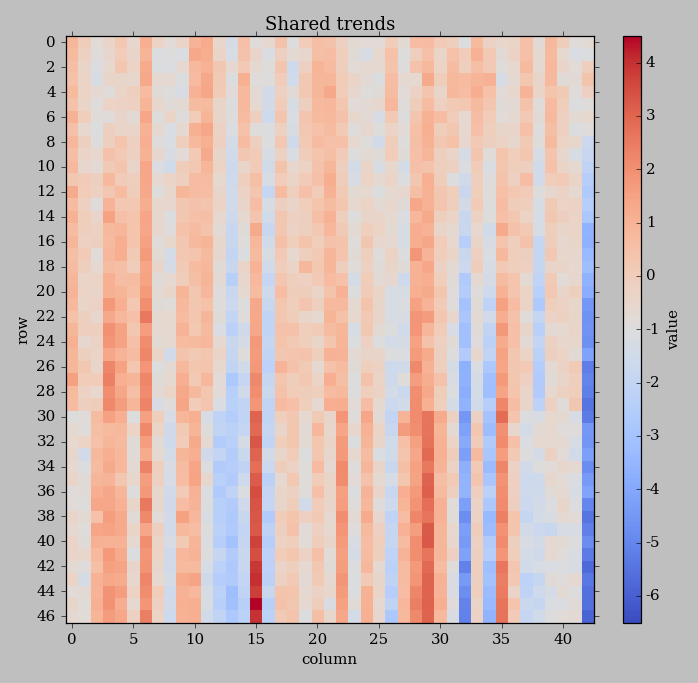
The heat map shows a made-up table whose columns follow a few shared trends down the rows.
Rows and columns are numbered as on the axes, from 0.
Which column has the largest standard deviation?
42
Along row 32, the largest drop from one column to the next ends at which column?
16
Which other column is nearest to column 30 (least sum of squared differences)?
24
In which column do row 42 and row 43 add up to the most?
15
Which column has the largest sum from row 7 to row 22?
6
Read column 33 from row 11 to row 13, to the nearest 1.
0 0 0
